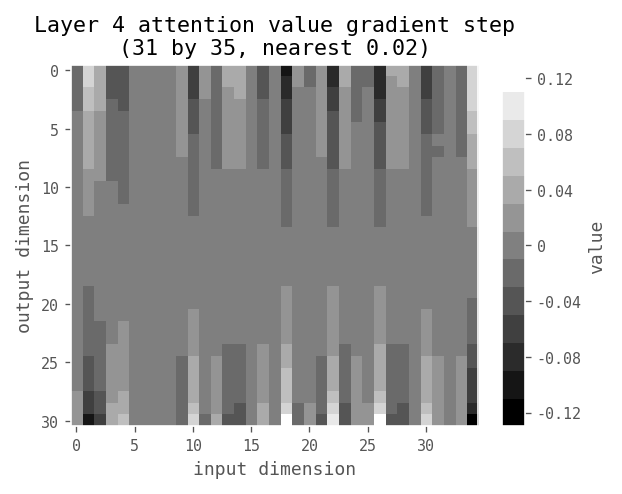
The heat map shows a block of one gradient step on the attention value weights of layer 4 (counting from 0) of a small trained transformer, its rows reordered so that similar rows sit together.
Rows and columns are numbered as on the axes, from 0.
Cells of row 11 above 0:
2
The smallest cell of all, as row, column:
30, 34
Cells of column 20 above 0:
2
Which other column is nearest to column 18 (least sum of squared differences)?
26
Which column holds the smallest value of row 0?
18
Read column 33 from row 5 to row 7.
-0.02 -0.02 -0.02
